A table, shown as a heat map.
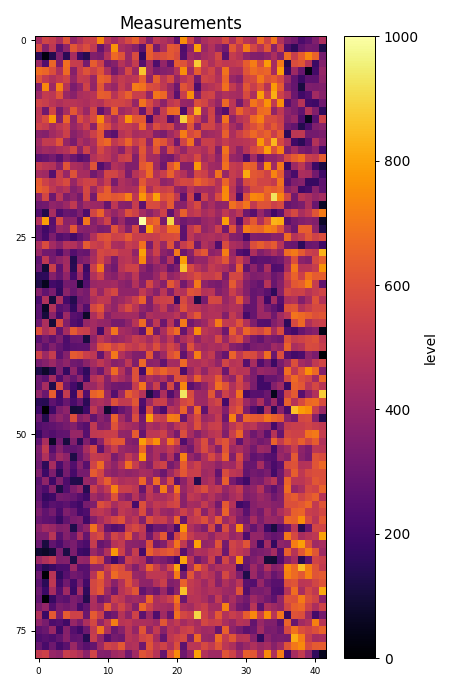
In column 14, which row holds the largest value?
6
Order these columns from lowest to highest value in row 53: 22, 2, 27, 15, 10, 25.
2, 22, 10, 25, 27, 15
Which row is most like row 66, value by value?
62
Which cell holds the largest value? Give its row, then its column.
23, 15
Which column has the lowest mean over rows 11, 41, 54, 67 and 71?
1
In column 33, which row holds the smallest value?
66
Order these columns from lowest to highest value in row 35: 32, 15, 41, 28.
15, 32, 28, 41
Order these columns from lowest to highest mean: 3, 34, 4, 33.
3, 4, 34, 33
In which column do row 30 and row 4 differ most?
39
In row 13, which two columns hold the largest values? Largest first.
34, 32
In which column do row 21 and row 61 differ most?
41
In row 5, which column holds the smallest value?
38
